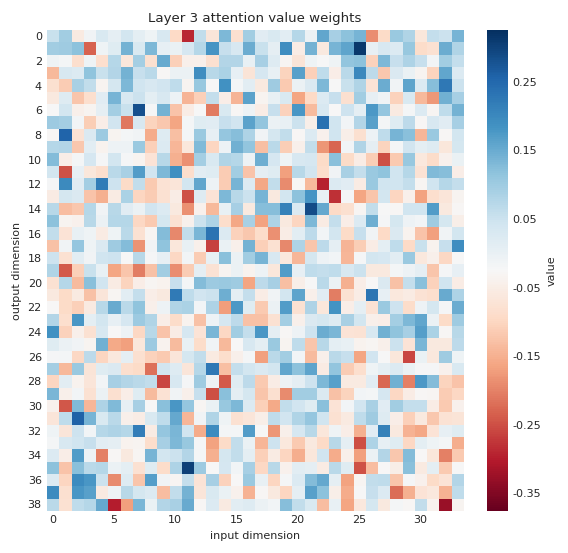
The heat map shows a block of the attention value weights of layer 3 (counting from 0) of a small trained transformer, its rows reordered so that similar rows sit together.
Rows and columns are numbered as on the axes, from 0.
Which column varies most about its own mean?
13
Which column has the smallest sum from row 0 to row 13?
11
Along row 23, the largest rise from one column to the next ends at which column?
2
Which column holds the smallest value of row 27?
8
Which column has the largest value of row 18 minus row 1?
3
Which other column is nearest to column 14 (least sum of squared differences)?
29
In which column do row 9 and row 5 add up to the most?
16
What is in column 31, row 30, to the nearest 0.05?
-0.05
